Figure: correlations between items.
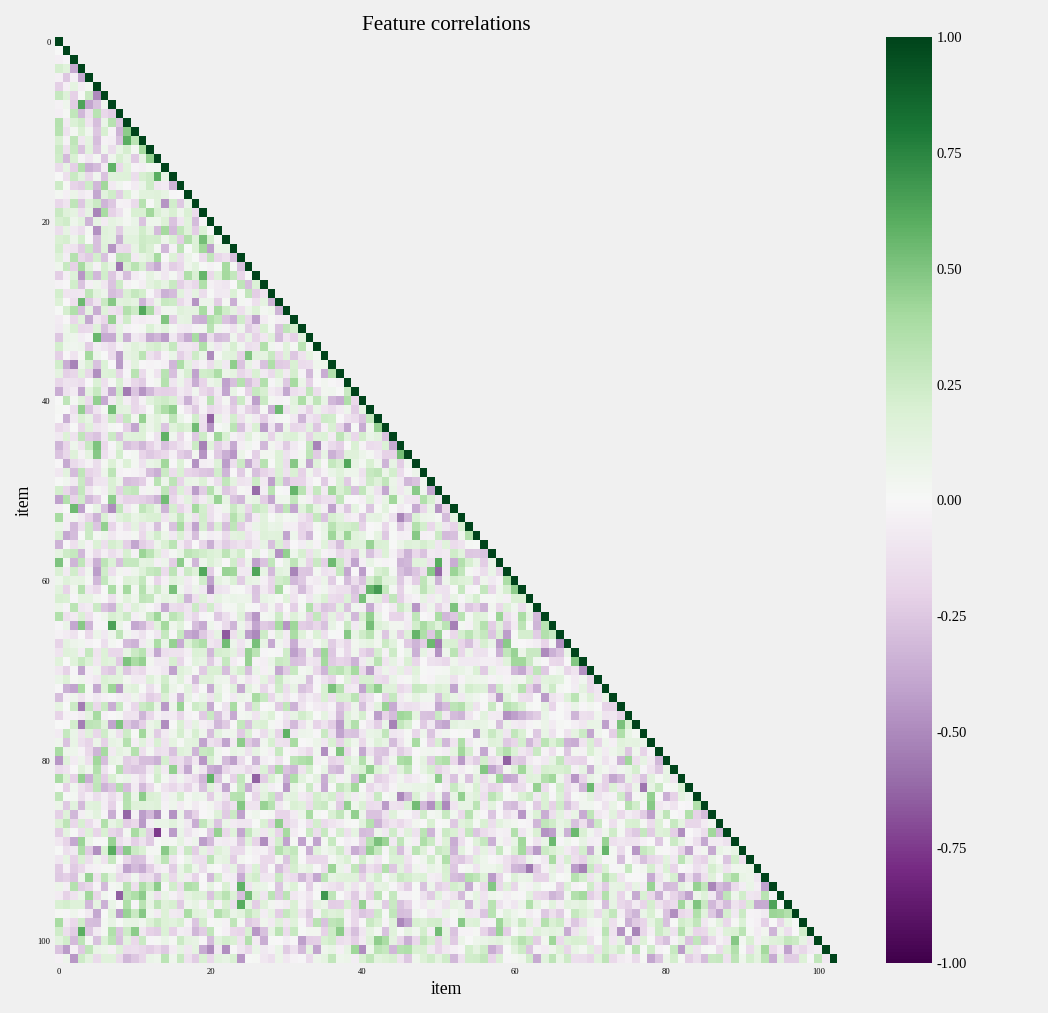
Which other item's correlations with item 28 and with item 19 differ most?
59
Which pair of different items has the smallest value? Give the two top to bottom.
13, 88
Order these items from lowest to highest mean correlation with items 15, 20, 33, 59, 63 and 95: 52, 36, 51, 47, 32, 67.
47, 36, 51, 32, 67, 52
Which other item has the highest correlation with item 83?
70
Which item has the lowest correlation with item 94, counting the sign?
86
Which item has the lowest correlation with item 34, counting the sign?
45
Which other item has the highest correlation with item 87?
29
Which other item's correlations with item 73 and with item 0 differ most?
58
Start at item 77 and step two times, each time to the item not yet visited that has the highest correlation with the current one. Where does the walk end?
11
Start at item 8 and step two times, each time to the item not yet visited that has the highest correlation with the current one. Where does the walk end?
74
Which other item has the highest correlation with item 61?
42
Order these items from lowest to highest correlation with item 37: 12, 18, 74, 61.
18, 74, 61, 12
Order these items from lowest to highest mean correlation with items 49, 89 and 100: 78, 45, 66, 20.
20, 66, 78, 45
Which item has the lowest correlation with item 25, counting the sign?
8
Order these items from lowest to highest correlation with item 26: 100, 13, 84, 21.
84, 100, 13, 21
